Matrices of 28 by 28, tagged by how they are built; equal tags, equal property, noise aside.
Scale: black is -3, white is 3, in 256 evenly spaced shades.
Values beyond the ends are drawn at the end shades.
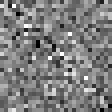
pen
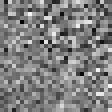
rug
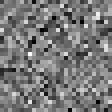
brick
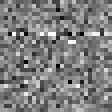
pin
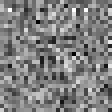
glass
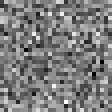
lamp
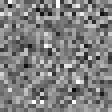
glass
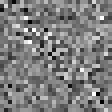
pen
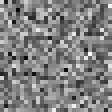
lamp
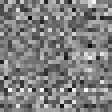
glass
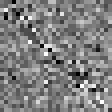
pen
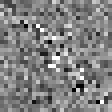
pen
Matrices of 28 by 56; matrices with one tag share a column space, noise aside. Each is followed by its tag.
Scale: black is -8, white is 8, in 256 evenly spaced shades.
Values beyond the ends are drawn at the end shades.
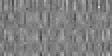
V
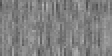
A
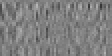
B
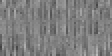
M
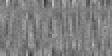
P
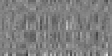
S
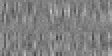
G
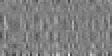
S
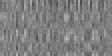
V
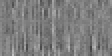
M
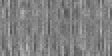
M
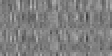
V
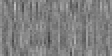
A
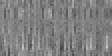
M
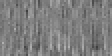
M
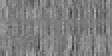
M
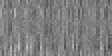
M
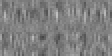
G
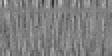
P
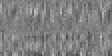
G
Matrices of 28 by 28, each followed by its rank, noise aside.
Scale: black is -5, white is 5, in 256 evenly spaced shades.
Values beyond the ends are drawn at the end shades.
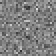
five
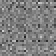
three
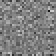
five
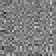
five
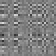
one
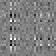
one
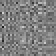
three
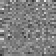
five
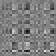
one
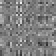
three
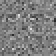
five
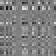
one
